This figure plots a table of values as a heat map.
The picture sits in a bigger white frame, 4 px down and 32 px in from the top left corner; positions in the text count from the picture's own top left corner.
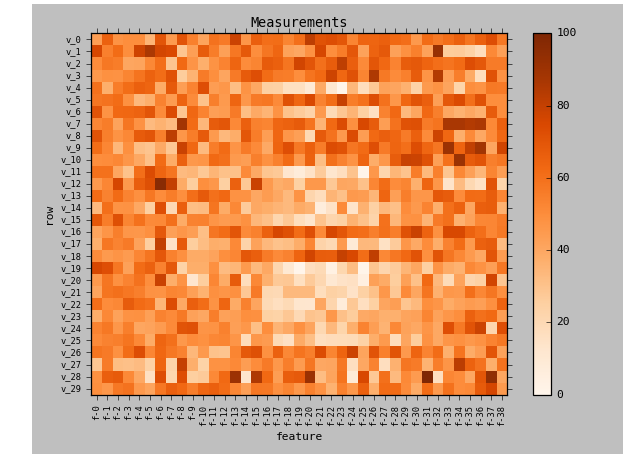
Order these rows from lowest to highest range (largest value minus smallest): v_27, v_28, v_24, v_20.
v_24, v_27, v_20, v_28
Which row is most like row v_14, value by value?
v_17
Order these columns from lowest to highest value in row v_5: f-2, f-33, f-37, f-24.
f-37, f-24, f-2, f-33
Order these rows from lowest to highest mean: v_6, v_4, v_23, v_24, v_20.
v_20, v_4, v_23, v_6, v_24
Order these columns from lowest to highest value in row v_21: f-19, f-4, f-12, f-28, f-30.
f-28, f-19, f-30, f-12, f-4
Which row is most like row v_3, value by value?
v_18
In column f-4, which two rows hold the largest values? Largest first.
v_1, v_26
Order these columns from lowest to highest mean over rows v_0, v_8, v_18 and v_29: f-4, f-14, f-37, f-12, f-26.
f-12, f-4, f-14, f-26, f-37
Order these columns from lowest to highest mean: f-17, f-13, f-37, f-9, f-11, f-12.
f-17, f-9, f-12, f-11, f-13, f-37
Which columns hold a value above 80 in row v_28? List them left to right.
f-13, f-15, f-20, f-31, f-37
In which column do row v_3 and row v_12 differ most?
f-22
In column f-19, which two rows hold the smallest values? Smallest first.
v_19, v_11
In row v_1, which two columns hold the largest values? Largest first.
f-32, f-5
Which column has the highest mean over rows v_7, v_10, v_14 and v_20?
f-34
